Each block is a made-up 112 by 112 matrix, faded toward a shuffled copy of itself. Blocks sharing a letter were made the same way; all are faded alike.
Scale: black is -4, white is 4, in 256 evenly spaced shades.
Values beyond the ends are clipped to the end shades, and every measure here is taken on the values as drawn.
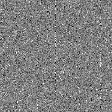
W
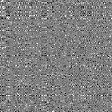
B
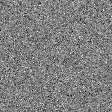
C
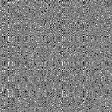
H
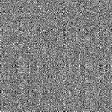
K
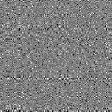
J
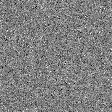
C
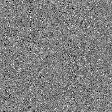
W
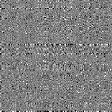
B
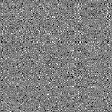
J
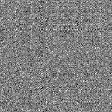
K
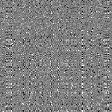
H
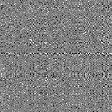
B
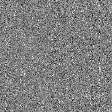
W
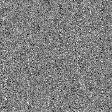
W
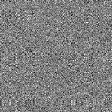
K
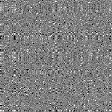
J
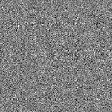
K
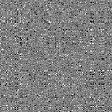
J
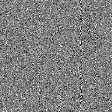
W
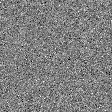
C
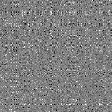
J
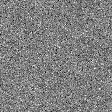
C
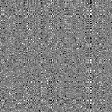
H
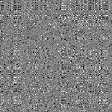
J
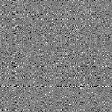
B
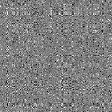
J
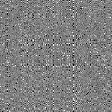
H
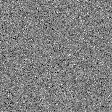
C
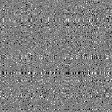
B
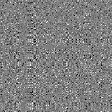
J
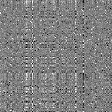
H
